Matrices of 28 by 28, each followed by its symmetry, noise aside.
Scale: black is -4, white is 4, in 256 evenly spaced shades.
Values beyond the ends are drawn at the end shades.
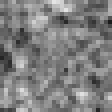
antisymmetric.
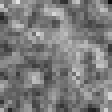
symmetric across the other diagonal.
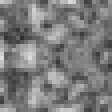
mirrored top to bottom.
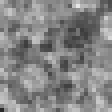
symmetric across the other diagonal.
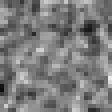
no symmetry.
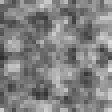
mirrored top to bottom.
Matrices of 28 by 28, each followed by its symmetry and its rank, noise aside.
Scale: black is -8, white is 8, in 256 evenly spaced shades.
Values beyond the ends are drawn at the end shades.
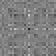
symmetric, rank two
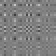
symmetric, rank one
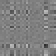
symmetric, rank one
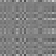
no symmetry, rank one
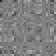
symmetric, rank three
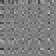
no symmetry, rank two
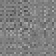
no symmetry, rank three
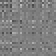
no symmetry, rank two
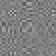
symmetric, rank three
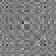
symmetric, rank three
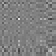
symmetric, rank two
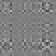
no symmetry, rank two
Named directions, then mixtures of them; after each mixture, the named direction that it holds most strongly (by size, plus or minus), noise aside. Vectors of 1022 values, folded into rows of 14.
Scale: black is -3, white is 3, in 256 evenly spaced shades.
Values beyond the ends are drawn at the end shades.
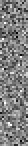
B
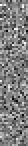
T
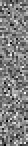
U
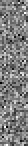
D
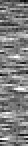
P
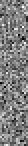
D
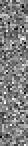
T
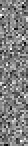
D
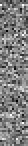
T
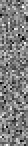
D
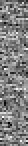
B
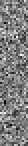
B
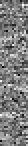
T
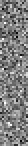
B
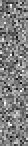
B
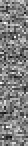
D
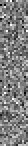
T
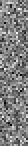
B
